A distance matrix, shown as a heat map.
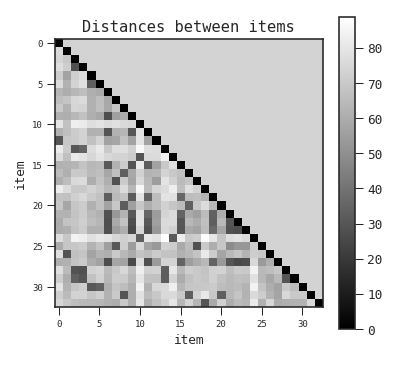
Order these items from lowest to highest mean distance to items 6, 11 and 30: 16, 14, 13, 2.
16, 2, 13, 14
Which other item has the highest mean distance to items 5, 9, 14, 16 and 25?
13
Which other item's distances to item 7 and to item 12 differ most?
0
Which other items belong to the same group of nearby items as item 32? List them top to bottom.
18
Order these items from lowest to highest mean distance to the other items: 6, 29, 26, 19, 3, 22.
6, 22, 19, 29, 26, 3
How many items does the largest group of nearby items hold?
9
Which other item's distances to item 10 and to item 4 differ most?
30
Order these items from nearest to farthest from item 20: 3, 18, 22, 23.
23, 22, 3, 18
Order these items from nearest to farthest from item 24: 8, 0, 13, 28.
8, 0, 28, 13
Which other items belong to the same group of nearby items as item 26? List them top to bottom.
1
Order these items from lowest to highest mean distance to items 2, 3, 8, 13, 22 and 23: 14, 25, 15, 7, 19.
15, 19, 25, 7, 14
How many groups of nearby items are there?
9
